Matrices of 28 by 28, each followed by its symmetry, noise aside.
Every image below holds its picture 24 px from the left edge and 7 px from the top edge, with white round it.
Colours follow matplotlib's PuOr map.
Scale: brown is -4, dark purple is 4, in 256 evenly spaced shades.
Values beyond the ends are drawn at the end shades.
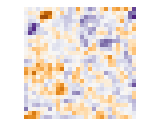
antisymmetric.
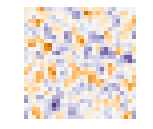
no symmetry.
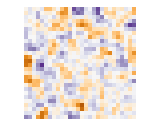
antisymmetric.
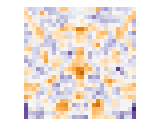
mirrored left to right.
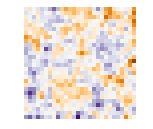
antisymmetric.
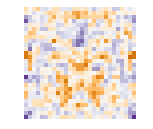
mirrored left to right.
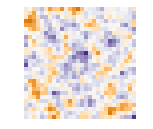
no symmetry.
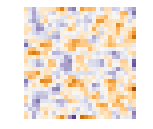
mirrored top to bottom.
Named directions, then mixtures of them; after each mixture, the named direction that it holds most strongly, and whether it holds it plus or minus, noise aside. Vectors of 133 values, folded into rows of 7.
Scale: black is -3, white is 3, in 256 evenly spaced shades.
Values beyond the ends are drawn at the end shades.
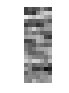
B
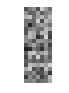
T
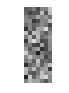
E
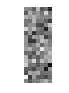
E, minus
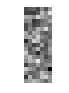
E, plus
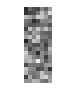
E, plus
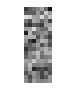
B, plus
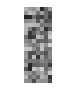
T, minus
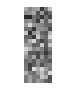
T, minus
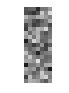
E, plus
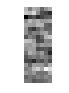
B, minus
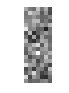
E, minus
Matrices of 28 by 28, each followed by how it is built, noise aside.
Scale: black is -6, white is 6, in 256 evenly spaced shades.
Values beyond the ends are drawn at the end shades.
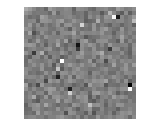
sparse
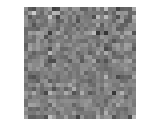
low rank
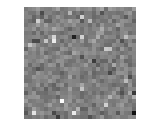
sparse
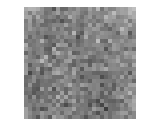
smooth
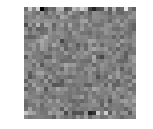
uneven rows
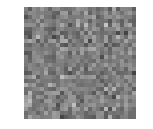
low rank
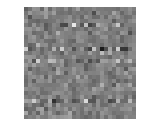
uneven rows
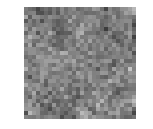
smooth
